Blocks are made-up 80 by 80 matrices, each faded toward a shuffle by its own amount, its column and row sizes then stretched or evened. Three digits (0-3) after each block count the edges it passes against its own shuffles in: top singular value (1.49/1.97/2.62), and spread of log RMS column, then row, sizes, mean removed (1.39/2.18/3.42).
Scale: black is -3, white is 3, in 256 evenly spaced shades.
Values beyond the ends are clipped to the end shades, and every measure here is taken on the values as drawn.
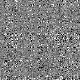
0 2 2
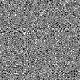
2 0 1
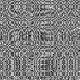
3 2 0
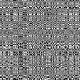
3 0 3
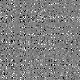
2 2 2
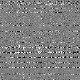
1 1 3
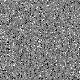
1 1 0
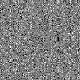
2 1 0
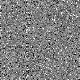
1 1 0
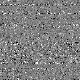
0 0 2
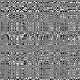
3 2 3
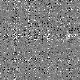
0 2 2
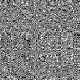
2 0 1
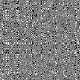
2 2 1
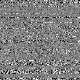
0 0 3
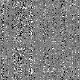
1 3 1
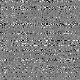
1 1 3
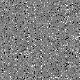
1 2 1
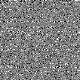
1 0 2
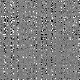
0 3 2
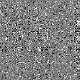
1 2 2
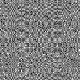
3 0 0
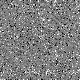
0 0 1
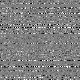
1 0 3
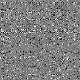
2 1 2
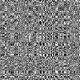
3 2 2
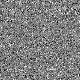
0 0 1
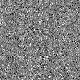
1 0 0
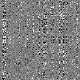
2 3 1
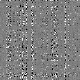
0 3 2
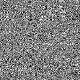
1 0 2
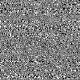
1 0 2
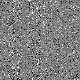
0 2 0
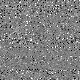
0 0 2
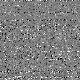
1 0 2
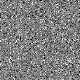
0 1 1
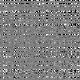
2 2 3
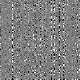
2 3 1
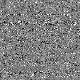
0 0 2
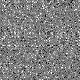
1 0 1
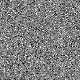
1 0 1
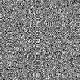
2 0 0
